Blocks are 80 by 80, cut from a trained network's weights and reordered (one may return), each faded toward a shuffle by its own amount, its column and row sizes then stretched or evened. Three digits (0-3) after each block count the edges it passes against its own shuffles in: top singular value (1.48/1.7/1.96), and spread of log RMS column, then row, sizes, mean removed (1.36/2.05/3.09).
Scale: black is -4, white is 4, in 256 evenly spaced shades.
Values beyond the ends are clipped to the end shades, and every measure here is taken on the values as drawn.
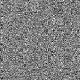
2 1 0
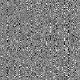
3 3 1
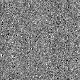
0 1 0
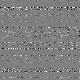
2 1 3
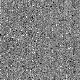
0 1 0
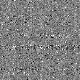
0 0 2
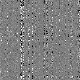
1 3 1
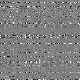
3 1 3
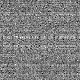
3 0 1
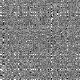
3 2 1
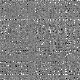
1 2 2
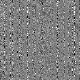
0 3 0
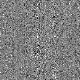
0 2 0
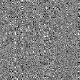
2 2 1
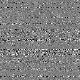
1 0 3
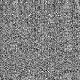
1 0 1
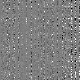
1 3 1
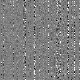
2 3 0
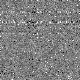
2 1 1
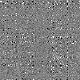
0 2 2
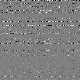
2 0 3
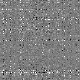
2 2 2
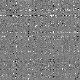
2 2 2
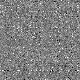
1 1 1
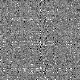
2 2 1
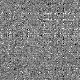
2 1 1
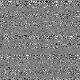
2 0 3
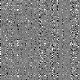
3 3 1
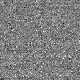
0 0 0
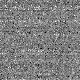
1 0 1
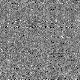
1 0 2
